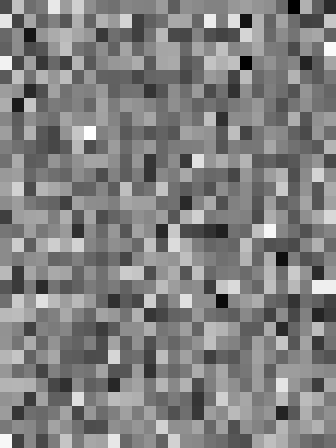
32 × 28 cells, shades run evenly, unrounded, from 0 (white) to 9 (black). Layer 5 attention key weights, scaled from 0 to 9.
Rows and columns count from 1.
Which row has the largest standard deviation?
2
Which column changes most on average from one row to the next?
27
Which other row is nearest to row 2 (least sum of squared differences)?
5
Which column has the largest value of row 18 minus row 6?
25
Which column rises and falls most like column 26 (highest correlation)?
21
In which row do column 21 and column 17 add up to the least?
12
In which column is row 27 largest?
13
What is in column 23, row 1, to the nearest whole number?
4
